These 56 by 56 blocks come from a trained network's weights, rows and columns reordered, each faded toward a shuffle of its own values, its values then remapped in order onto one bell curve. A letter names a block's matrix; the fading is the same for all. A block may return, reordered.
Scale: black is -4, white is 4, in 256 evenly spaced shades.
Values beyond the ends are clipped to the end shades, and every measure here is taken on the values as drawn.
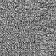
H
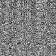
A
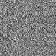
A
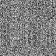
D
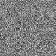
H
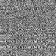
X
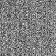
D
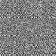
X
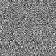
H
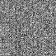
D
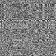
X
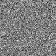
H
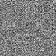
A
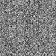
A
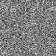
H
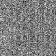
D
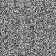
A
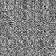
A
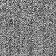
D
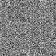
A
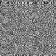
X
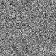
H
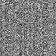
D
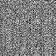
A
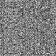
D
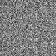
A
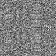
D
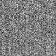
D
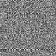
X
